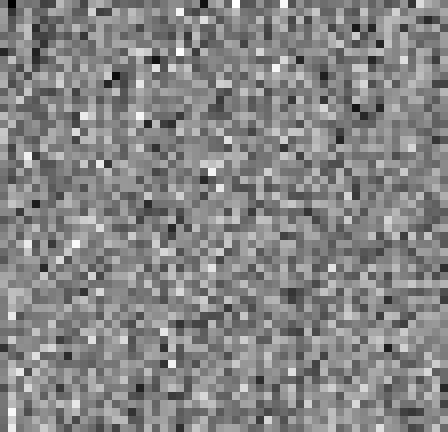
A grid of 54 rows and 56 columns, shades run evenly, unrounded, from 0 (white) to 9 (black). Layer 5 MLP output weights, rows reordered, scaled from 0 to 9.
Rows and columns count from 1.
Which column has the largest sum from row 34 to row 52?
38
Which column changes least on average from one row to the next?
30
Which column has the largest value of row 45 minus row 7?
23
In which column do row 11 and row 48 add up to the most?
33
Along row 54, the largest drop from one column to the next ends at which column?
2
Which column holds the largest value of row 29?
22
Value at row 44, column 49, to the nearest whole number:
8
